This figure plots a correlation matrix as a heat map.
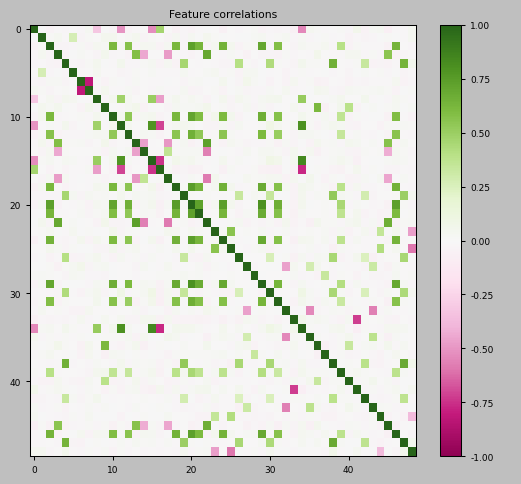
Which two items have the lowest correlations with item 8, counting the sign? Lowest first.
16, 0
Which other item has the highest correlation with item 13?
22
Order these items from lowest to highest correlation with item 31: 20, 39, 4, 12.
4, 39, 12, 20
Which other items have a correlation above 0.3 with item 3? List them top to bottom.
13, 22, 45
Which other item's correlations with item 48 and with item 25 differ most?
23
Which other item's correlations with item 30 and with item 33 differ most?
41
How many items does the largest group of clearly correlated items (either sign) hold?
11
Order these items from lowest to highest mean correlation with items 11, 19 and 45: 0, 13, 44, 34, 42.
0, 44, 42, 13, 34
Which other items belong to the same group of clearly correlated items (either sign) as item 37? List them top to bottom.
28
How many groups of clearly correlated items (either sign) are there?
11
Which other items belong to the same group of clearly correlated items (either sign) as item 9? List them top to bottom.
36, 40
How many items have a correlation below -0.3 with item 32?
3
